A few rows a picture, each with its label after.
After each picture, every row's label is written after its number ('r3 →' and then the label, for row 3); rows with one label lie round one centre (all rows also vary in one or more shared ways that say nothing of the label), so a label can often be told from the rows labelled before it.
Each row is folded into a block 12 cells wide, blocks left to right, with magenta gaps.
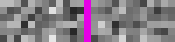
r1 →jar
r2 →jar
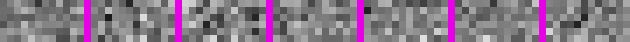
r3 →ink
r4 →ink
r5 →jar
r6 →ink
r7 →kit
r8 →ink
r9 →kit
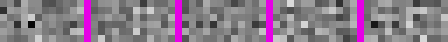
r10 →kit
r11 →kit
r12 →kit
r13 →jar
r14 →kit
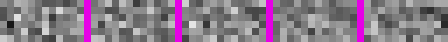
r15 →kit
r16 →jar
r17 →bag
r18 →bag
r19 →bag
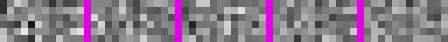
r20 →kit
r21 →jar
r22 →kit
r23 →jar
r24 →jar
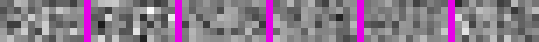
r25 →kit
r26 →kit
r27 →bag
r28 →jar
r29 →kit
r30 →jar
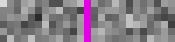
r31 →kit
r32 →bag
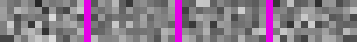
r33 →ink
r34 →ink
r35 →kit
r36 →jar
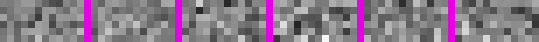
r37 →kit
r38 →bag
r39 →jar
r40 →jar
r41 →ink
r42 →bag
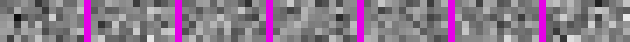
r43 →ink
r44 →kit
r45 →bag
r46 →jar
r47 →jar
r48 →jar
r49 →kit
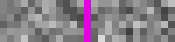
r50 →bag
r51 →bag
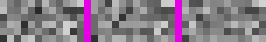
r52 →bag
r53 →bag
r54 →bag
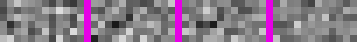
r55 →kit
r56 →kit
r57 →kit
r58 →ink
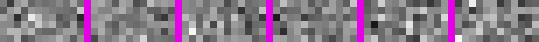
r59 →bag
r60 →jar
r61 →jar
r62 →ink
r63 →kit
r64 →jar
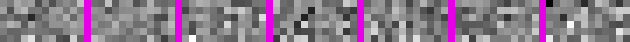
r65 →ink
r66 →jar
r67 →kit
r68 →bag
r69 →jar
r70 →kit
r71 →ink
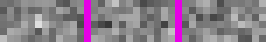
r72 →bag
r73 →kit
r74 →ink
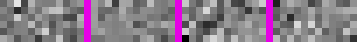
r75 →jar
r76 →jar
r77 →kit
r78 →ink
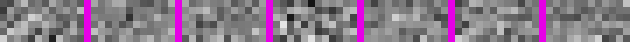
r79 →bag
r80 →kit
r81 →kit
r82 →ink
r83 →bag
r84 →bag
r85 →ink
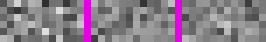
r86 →jar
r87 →kit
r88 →bag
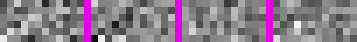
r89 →jar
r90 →kit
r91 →jar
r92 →ink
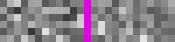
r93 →jar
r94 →jar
